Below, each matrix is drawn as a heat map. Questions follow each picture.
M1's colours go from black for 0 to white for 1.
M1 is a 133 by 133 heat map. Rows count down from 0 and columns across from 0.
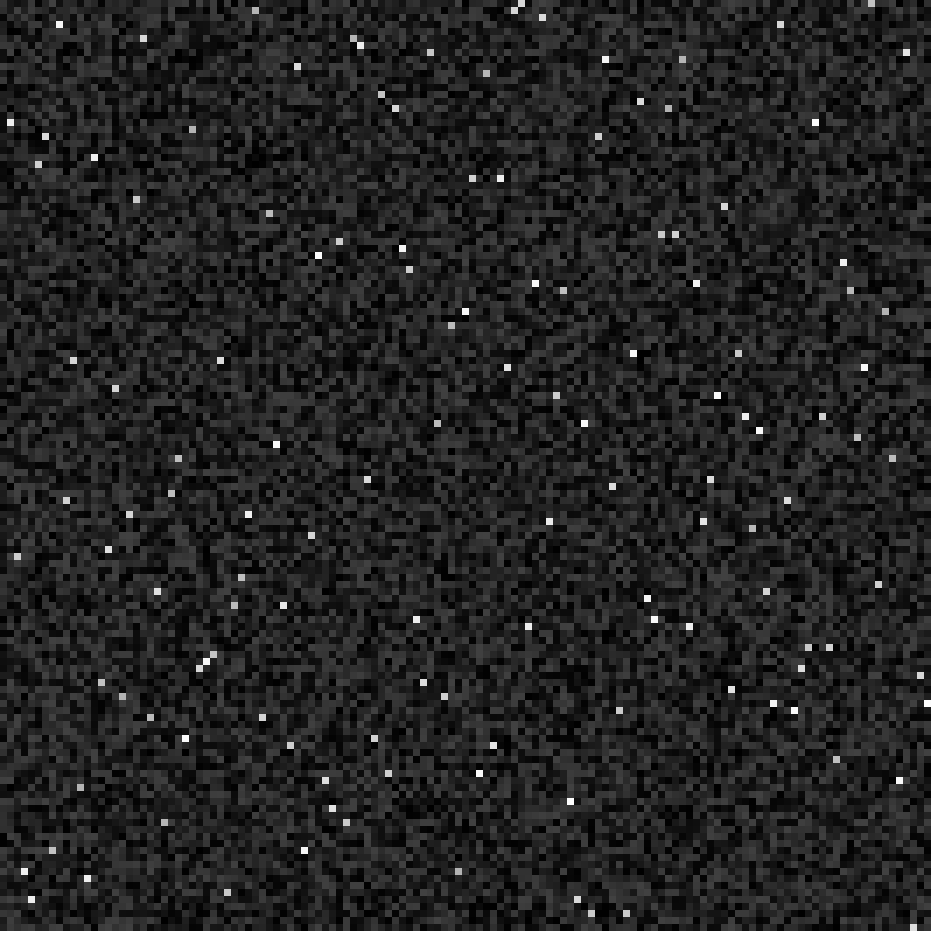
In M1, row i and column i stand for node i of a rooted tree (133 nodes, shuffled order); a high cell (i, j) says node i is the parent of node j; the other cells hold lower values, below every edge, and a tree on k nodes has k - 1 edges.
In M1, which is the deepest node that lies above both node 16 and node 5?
110
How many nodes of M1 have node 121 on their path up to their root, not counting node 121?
6
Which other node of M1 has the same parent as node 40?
33
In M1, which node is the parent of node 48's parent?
82
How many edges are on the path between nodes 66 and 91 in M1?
8
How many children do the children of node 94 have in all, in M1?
1
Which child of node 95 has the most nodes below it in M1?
28
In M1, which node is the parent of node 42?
9
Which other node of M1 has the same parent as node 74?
124
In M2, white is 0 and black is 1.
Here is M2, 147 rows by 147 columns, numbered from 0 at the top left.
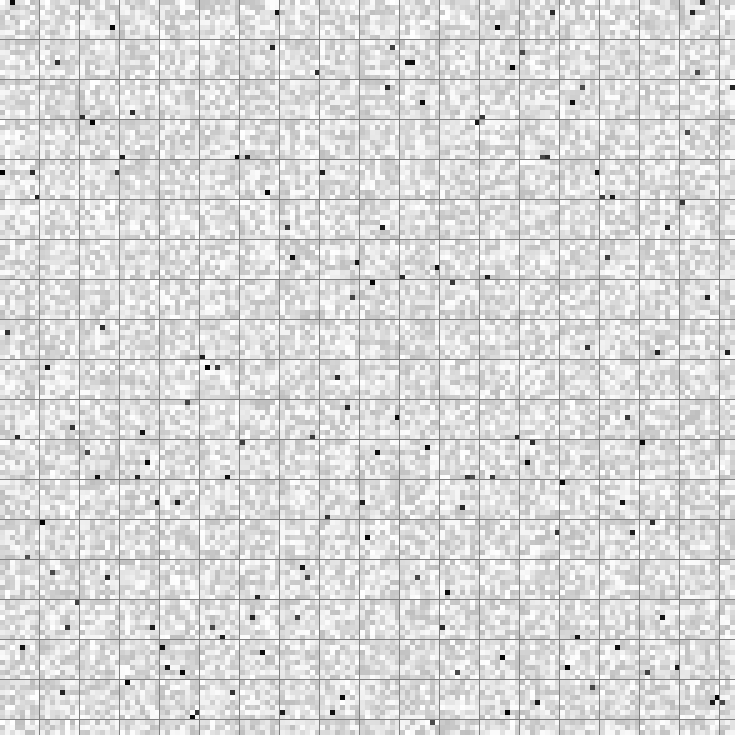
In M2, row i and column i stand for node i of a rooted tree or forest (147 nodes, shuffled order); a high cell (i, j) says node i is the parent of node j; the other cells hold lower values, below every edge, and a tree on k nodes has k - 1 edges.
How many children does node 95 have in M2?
6
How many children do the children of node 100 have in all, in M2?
5
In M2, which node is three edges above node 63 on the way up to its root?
89
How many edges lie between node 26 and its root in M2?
9
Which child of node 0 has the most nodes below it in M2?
140
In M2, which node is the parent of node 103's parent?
53
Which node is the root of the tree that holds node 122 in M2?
34
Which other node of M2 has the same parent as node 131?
145
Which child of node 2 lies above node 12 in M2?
138
